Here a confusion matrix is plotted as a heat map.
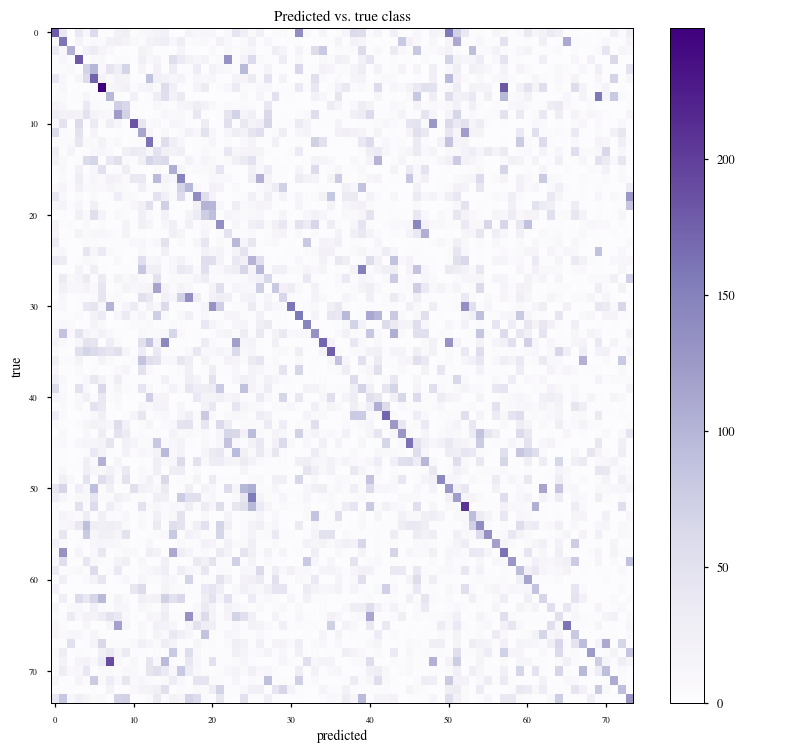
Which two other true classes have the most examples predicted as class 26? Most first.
16, 28
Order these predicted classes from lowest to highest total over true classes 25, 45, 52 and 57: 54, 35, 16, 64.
35, 64, 16, 54
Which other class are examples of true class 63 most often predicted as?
40
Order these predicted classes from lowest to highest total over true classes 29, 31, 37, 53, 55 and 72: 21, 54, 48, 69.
48, 69, 21, 54
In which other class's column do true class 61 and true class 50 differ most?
62
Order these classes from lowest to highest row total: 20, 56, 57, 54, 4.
56, 20, 4, 57, 54
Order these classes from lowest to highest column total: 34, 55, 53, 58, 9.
55, 58, 34, 53, 9
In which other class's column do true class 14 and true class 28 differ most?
41
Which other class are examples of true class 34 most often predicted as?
14
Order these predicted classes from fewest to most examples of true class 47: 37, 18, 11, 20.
11, 37, 20, 18
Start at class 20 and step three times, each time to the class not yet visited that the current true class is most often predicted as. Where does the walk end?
39
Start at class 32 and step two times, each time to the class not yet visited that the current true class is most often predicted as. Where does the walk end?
51
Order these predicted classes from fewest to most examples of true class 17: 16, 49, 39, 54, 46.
49, 46, 54, 16, 39
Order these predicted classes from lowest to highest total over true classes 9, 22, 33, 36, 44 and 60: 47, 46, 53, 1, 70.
70, 53, 1, 46, 47
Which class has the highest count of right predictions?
6
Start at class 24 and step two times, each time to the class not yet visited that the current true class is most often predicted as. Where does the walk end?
7
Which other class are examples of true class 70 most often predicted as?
67
